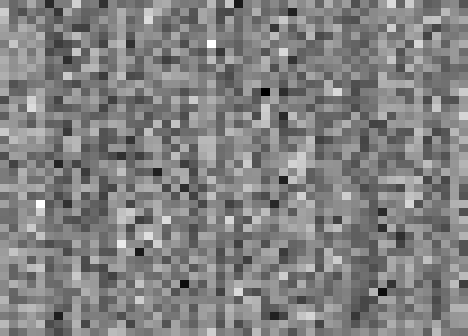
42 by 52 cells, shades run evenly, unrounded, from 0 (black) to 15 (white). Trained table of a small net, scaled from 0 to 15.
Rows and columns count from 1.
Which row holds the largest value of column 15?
27
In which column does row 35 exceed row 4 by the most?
9
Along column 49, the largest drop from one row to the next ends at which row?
4
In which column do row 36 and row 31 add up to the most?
14
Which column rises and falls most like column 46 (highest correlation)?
39
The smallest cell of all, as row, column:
12, 30
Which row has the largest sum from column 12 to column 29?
42
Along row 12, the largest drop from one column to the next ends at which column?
32
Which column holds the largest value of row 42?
24
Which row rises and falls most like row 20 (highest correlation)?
18
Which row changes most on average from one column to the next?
1
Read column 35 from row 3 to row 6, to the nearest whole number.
7 10 11 6
